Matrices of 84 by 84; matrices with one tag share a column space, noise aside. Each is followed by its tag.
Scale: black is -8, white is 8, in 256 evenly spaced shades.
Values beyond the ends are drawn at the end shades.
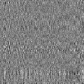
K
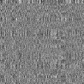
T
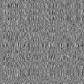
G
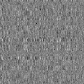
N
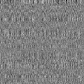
T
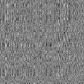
G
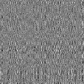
K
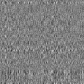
K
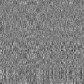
K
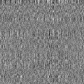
T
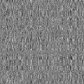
N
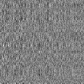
G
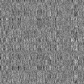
N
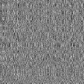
G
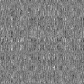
N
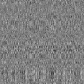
K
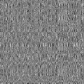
G
